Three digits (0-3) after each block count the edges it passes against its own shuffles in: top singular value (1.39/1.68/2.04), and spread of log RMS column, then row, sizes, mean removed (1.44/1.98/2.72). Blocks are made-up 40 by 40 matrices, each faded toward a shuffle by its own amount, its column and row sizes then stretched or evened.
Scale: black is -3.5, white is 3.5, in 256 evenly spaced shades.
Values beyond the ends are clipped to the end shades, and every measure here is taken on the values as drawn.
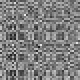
3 2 1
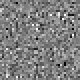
1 1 1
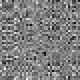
3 1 0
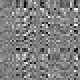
3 3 1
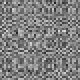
3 0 2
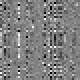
3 3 0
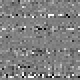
1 0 3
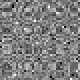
3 0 0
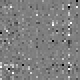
1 2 1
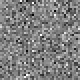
0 1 0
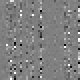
1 3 0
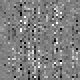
2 3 0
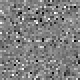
0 0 2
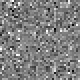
1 1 0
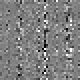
1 3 0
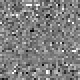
0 0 2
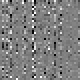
3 3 1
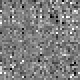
1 2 1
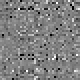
2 0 1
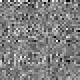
2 0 2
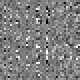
2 3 1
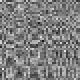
3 0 1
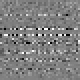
3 0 3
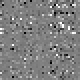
0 2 2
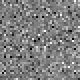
1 0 1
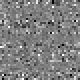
0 1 2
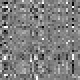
3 3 1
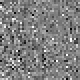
1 2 0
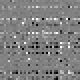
3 1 3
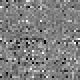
0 1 2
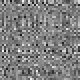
3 1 2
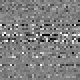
1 0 3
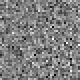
0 1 0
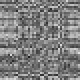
3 0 2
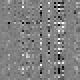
3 3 0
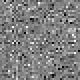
2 0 0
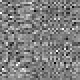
3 0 1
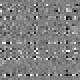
3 1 3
